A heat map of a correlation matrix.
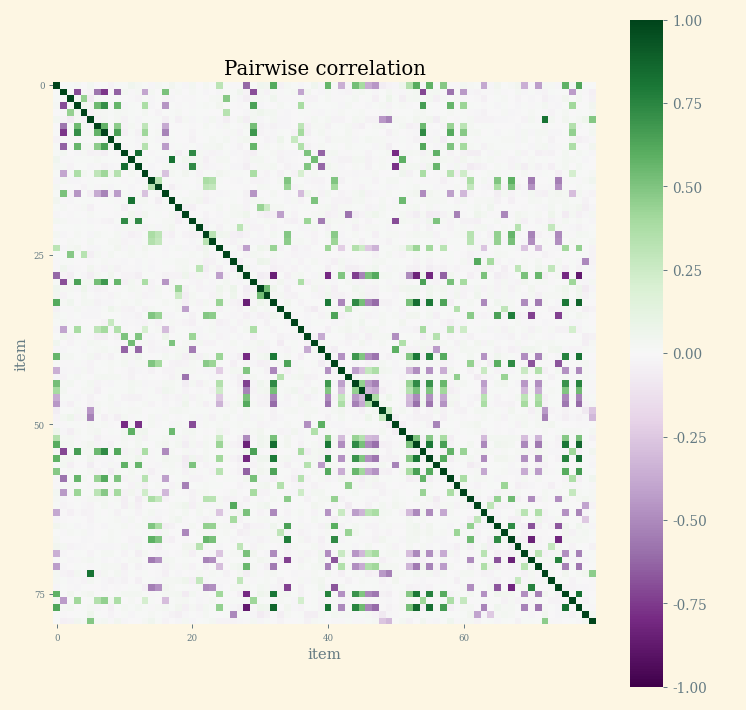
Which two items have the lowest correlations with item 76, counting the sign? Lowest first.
1, 16
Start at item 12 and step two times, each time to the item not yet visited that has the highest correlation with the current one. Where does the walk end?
20
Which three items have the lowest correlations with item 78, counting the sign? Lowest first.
26, 62, 64
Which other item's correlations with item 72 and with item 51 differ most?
5
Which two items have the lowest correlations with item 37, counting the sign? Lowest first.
50, 39
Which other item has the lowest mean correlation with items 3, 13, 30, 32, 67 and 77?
28
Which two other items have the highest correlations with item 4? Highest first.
2, 25
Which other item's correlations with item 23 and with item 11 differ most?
17
